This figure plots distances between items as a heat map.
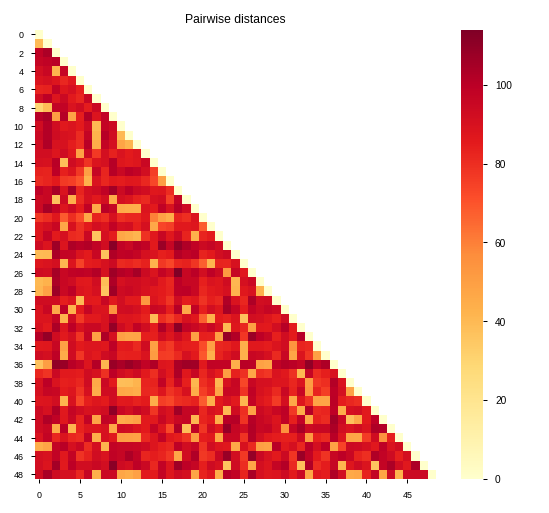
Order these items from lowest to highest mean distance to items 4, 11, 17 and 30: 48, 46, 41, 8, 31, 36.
48, 46, 31, 8, 41, 36
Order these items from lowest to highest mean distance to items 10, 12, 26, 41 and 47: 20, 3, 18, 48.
48, 20, 3, 18
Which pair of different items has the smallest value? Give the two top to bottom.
0, 8
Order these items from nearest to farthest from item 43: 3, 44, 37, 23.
44, 37, 3, 23
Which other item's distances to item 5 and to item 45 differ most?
29
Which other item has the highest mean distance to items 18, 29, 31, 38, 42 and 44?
36
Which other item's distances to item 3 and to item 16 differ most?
6
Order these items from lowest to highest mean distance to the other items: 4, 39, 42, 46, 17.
39, 42, 4, 46, 17
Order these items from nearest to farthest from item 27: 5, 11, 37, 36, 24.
24, 36, 37, 5, 11
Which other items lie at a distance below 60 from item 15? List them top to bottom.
6, 16, 20
